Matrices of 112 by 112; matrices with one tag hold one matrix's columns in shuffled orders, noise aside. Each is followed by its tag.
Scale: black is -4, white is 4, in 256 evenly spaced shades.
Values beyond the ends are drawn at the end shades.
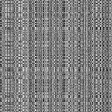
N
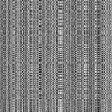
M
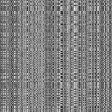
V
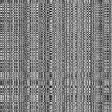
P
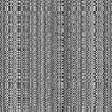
V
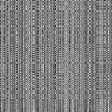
M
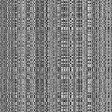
N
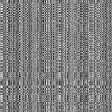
P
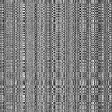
P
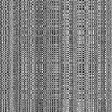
M
